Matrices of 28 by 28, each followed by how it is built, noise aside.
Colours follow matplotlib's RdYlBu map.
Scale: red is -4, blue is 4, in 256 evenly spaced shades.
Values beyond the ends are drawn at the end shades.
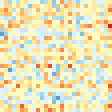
blocks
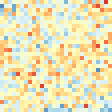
smooth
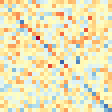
diagonal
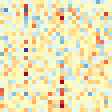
uneven columns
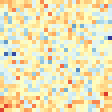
smooth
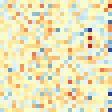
uneven columns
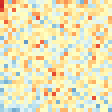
smooth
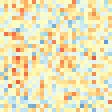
blocks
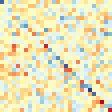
diagonal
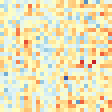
blocks
